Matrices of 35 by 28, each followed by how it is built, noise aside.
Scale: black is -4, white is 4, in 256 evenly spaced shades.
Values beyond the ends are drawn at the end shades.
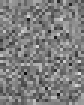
noise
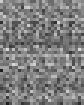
repeating columns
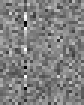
uneven columns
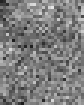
smooth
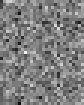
repeating rows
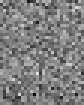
repeating columns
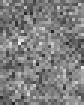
smooth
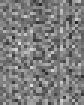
repeating rows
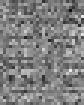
blocks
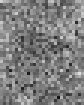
smooth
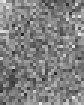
smooth
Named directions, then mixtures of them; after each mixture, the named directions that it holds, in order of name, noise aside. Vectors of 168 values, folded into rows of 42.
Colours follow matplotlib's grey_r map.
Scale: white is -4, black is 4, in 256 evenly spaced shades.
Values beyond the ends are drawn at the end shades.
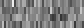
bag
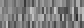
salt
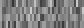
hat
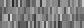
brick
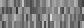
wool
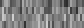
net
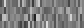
bag, brick, net.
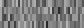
brick, hat, net.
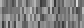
hat.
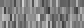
bag, hat, net.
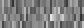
bag, net, wool.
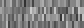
salt.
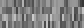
net, salt, wool.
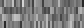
bag, net, wool.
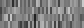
brick.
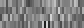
brick, wool.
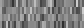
hat.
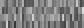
hat, salt, wool.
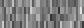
bag, wool.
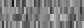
bag.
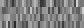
hat.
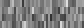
bag, net, wool.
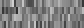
bag, wool.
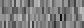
bag, salt.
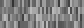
brick, net, salt.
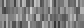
bag, brick, hat.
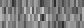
hat, net.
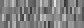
hat, net, wool.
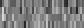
net.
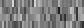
bag, salt.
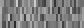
brick, hat.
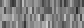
hat, net.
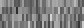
wool.
